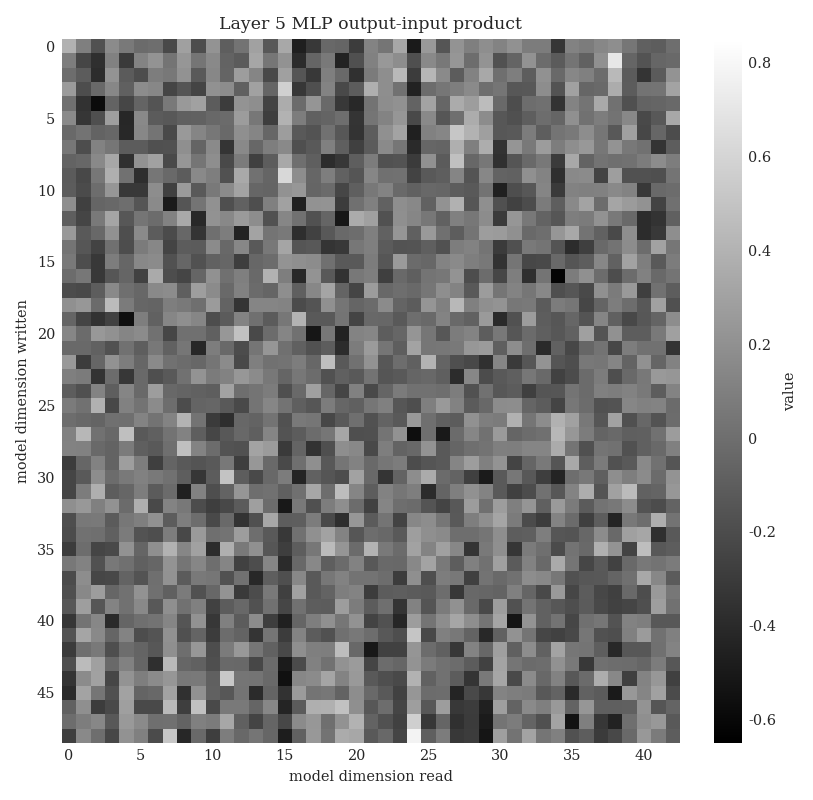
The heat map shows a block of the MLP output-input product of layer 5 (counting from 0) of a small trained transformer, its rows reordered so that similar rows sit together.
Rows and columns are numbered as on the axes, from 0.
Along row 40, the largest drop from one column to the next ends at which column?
31
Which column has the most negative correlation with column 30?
15
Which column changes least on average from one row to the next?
22
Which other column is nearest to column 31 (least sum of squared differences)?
14
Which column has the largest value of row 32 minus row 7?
30
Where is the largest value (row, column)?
48, 24
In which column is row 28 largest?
8
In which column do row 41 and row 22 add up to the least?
29
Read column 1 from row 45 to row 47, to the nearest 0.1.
0.3 0.2 0.1
